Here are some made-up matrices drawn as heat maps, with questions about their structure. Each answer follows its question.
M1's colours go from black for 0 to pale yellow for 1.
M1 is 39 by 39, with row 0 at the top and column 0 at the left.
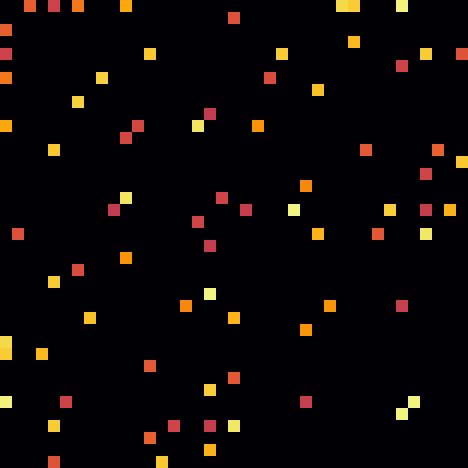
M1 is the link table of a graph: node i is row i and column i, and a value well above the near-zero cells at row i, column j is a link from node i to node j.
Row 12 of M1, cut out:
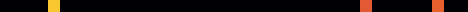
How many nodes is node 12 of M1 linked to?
3
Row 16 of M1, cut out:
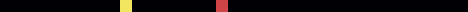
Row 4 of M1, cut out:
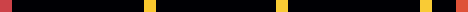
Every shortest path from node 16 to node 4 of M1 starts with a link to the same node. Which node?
node 10
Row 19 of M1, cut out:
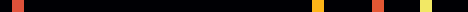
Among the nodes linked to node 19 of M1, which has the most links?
node 35
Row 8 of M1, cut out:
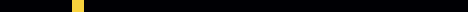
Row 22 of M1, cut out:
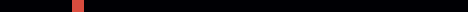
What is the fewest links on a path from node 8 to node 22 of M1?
2
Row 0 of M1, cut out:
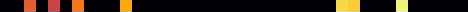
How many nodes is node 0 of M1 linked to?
7
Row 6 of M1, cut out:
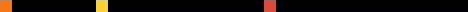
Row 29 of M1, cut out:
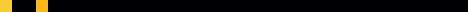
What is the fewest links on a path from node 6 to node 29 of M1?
2
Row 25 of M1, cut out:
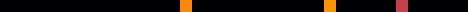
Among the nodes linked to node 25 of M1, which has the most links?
node 33
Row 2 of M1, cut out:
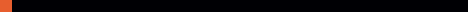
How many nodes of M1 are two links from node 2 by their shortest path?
6
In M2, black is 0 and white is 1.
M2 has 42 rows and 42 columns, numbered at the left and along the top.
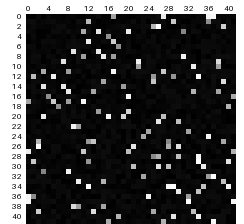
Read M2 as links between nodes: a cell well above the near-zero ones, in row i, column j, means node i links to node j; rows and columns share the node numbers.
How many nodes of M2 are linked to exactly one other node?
2
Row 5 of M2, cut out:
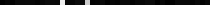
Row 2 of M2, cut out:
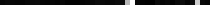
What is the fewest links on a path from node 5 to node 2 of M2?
3
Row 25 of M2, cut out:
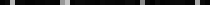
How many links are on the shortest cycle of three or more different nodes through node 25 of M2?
3
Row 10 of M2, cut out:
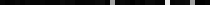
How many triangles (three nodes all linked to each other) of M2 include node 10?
0
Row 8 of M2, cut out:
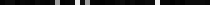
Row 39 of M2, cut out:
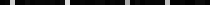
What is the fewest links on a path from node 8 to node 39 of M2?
3
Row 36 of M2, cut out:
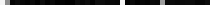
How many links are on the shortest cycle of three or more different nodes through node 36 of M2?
4
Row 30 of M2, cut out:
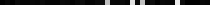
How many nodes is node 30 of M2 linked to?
4
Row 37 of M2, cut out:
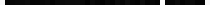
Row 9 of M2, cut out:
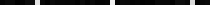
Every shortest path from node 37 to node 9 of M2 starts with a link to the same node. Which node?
node 0
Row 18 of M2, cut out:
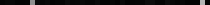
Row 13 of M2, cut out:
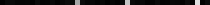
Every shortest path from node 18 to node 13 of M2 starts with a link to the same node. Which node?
node 40
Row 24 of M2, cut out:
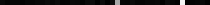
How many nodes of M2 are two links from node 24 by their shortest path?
3
